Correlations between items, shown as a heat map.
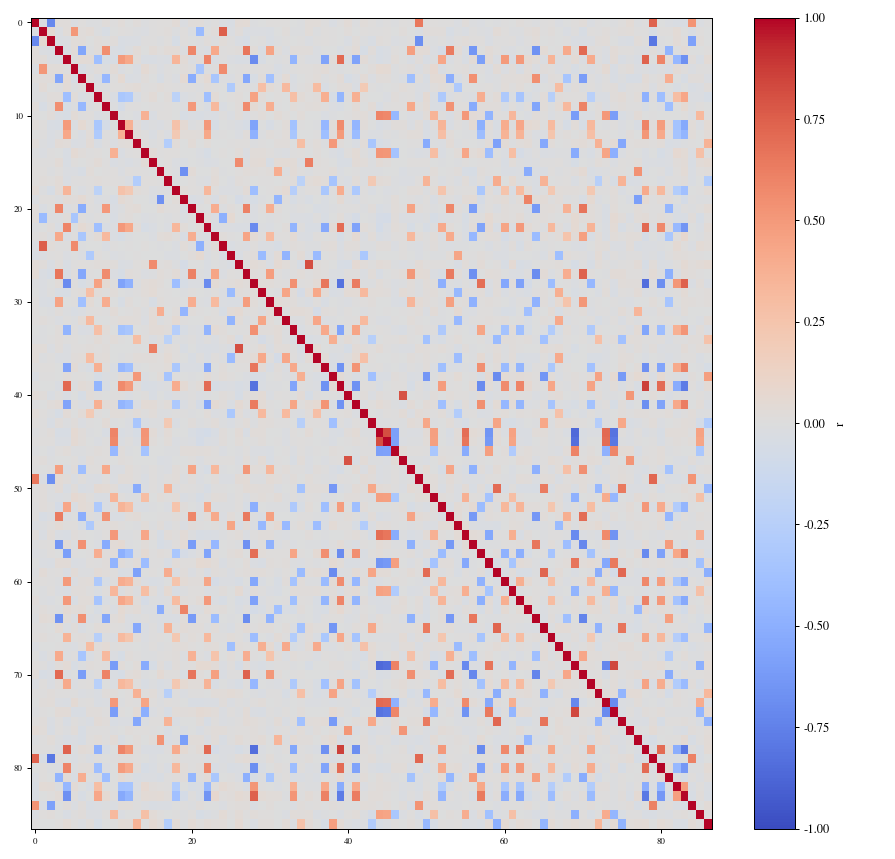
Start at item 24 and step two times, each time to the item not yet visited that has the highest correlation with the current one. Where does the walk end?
5
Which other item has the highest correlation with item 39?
78
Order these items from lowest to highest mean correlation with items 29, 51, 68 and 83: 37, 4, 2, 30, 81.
4, 81, 2, 30, 37
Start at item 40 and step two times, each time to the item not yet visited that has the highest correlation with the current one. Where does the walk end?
76
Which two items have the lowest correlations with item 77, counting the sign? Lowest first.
19, 63
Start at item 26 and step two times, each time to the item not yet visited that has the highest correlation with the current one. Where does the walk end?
15
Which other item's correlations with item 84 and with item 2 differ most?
79
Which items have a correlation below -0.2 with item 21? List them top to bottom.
1, 5, 24
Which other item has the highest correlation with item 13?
38
